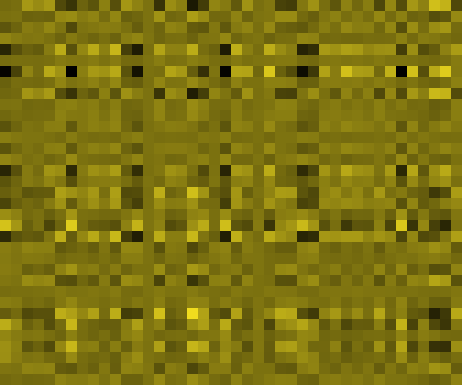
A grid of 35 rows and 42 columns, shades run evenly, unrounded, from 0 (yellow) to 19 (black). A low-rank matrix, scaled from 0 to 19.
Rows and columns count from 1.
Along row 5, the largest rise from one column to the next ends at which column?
12
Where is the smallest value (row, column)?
29, 18
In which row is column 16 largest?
21
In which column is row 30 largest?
41
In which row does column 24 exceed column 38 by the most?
7
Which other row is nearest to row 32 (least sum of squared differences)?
25
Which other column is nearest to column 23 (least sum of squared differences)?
16
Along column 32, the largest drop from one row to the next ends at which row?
22
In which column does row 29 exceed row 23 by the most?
40
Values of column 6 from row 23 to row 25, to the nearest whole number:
11 10 8
